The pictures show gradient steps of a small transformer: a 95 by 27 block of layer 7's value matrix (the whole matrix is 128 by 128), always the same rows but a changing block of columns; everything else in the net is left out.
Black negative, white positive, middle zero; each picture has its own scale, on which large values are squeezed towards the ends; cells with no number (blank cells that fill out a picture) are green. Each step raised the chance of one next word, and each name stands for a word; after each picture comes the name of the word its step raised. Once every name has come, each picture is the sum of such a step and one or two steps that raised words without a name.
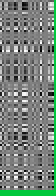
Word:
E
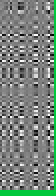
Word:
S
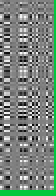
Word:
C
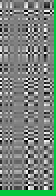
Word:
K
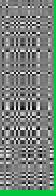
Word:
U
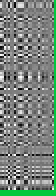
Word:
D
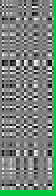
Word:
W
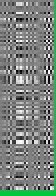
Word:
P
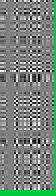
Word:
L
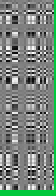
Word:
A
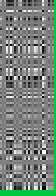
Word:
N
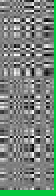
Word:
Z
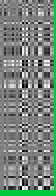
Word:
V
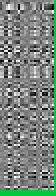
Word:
E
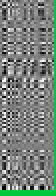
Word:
V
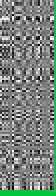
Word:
N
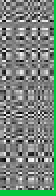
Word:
Z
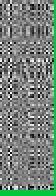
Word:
V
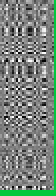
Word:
C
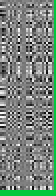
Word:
C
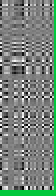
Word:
W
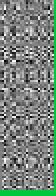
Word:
S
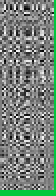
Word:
E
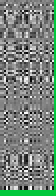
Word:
A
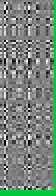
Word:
P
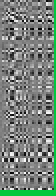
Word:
Z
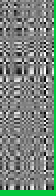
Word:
Z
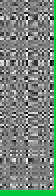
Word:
W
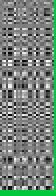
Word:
V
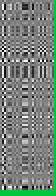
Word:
S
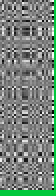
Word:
Z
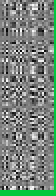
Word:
E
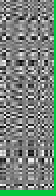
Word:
W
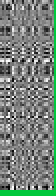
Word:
N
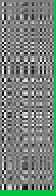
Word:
C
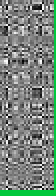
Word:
U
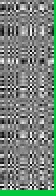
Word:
K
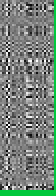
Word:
W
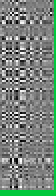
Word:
A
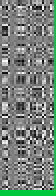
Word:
U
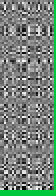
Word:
K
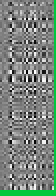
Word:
P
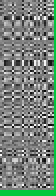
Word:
W
